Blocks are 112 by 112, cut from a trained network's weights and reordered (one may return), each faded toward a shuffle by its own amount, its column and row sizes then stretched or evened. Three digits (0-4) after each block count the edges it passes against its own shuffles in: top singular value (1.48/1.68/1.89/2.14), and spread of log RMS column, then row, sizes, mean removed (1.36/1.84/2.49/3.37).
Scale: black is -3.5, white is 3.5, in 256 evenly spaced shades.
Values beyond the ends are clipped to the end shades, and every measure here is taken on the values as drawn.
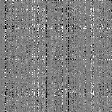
4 4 3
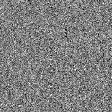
1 1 0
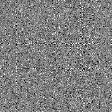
2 2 1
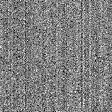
3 1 0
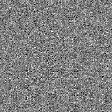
1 2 0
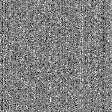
2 2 0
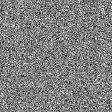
1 0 3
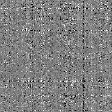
2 3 3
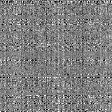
3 0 4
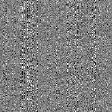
2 4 0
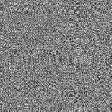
4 2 1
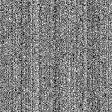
4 1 0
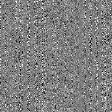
0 4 0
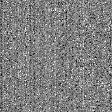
1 2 0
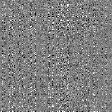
3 4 2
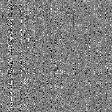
1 4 1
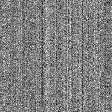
4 2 0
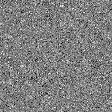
1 0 1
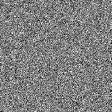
1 1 0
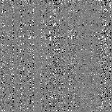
0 4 3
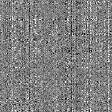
4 3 3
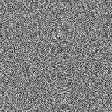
4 0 0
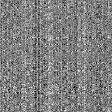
4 1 3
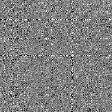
4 3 2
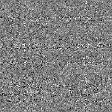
1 2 3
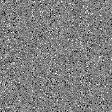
0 2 0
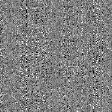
1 4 1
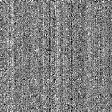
4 2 2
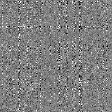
1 4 2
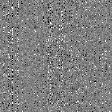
0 4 1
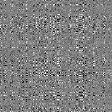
4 4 4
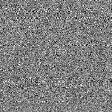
2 0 3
